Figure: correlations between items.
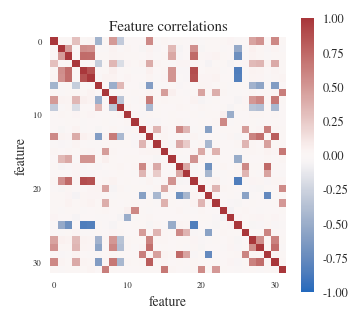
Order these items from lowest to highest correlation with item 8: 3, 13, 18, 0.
18, 3, 0, 13
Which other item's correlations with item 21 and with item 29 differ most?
17
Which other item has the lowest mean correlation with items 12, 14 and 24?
21
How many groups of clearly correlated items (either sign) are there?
6
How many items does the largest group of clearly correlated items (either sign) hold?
9
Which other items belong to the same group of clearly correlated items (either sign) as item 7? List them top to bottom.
15, 20, 22, 31
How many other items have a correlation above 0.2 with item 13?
6
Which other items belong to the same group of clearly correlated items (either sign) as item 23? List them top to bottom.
11
